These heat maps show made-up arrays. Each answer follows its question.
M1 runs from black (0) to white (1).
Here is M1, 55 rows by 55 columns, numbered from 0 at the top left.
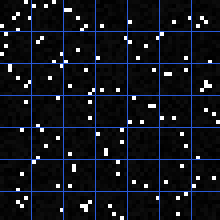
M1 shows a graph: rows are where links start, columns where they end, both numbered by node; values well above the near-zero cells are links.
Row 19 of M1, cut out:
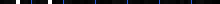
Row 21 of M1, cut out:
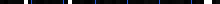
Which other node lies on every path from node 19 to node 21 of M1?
node 4
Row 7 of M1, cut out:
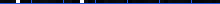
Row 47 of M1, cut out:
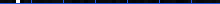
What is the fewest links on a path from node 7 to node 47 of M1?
2
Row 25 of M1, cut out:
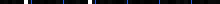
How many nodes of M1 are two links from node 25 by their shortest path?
6
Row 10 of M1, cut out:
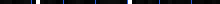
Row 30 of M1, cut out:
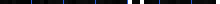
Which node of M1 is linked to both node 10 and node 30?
node 32
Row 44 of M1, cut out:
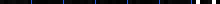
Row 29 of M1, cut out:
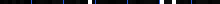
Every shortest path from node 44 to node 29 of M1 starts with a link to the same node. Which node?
node 49
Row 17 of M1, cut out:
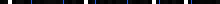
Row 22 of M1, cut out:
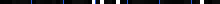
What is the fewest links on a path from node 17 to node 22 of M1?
4
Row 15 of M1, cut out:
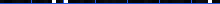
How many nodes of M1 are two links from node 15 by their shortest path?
3
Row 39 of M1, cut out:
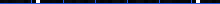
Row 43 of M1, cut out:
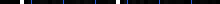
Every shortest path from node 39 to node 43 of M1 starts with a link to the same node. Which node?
node 9
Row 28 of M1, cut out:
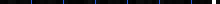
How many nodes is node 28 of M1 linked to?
1
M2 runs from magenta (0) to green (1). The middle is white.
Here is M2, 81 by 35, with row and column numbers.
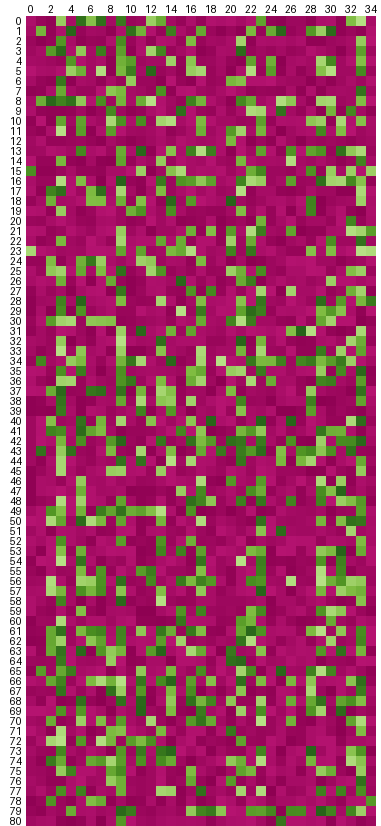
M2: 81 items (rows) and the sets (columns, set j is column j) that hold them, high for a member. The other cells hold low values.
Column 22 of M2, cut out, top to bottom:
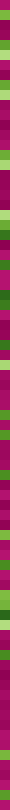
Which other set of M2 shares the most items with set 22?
30
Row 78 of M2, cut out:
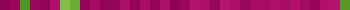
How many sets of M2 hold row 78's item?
4
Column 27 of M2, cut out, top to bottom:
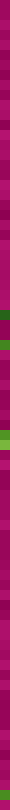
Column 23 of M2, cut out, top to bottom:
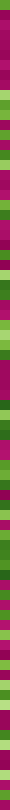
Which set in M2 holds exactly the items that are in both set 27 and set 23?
19
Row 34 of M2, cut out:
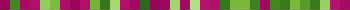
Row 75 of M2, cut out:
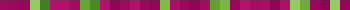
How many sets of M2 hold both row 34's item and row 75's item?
5
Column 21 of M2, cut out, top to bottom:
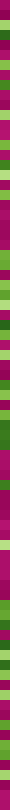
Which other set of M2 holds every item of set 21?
3
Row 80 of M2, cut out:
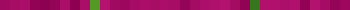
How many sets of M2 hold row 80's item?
2
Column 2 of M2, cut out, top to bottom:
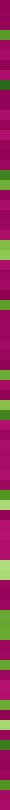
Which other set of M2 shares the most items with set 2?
7
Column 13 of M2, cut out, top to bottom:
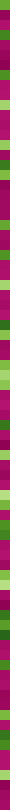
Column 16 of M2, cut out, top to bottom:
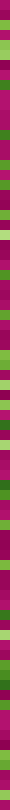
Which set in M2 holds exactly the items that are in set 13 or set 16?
33
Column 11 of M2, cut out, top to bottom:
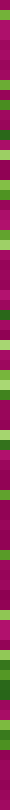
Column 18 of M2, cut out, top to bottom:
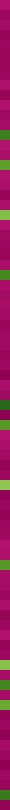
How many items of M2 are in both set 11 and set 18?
3
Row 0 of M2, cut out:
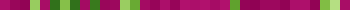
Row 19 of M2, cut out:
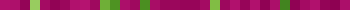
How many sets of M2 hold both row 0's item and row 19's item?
1
